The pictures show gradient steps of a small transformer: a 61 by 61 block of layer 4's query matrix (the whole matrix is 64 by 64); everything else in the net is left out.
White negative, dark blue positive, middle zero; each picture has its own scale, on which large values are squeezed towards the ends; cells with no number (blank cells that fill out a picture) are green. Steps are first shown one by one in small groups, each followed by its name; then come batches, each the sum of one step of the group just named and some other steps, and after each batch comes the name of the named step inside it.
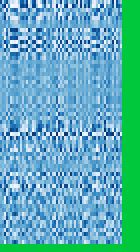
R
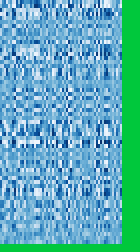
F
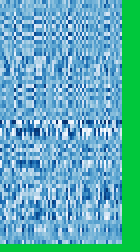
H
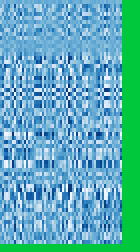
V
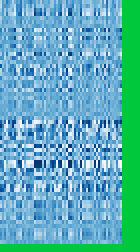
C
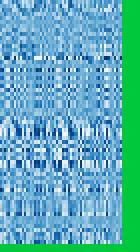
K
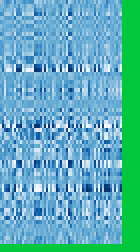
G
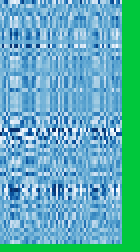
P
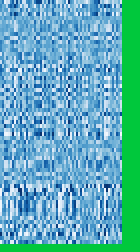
V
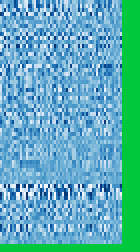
H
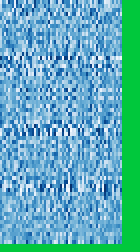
F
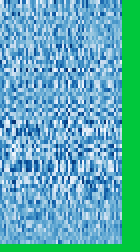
H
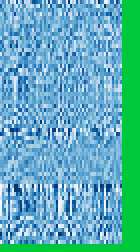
P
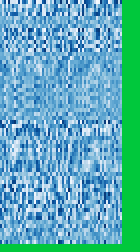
H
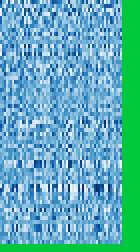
C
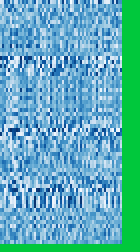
P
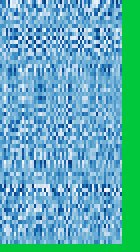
R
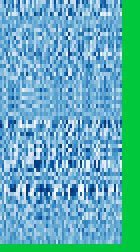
C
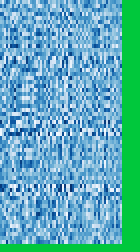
H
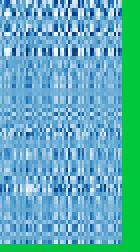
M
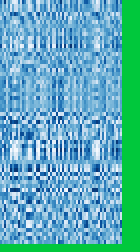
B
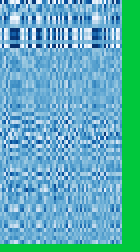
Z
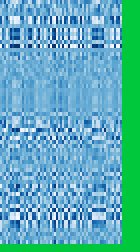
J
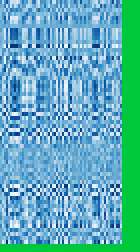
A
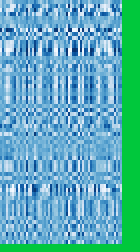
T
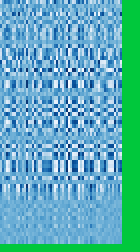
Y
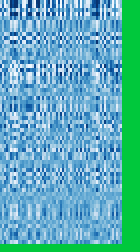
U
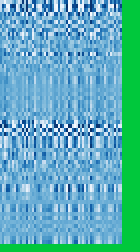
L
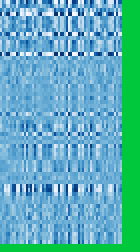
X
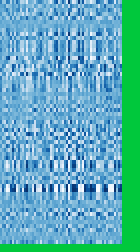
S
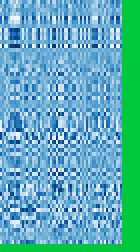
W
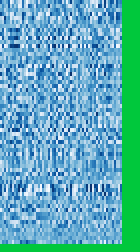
W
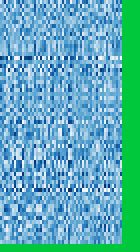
B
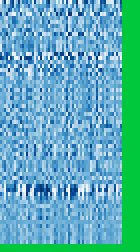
X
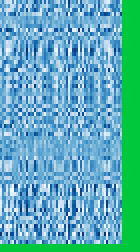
T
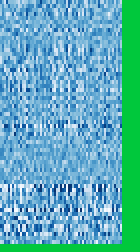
M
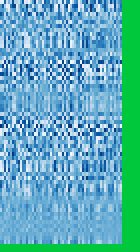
L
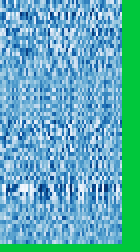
M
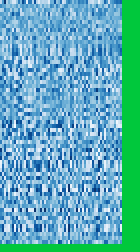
B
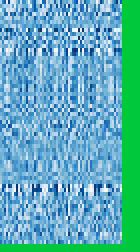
T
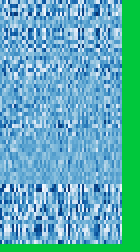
U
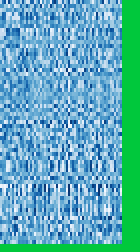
Y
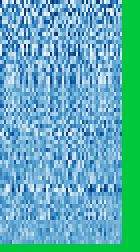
S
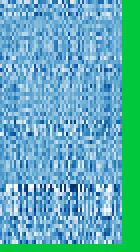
S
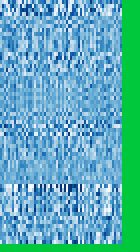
L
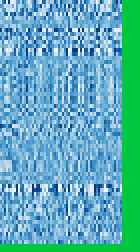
T
